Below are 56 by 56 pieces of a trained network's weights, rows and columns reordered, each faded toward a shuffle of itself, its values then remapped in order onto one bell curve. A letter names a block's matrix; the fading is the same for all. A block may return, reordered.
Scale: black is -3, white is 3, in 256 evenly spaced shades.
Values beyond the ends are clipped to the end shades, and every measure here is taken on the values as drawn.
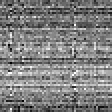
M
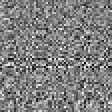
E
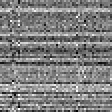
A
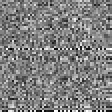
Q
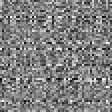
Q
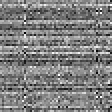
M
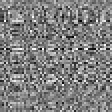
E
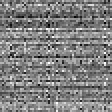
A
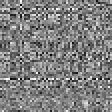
E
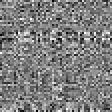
E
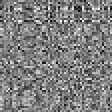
E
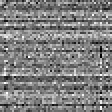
A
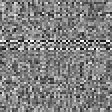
Q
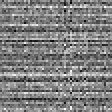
M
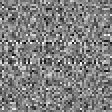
E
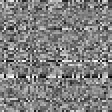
Q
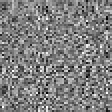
E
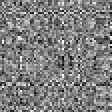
E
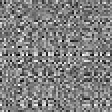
E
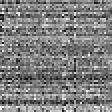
A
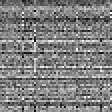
M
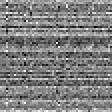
A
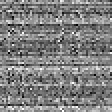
A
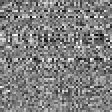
Q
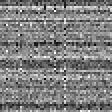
M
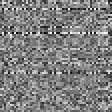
Q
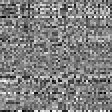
Q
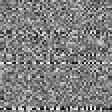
Q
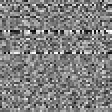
Q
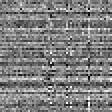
M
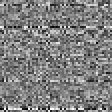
Q
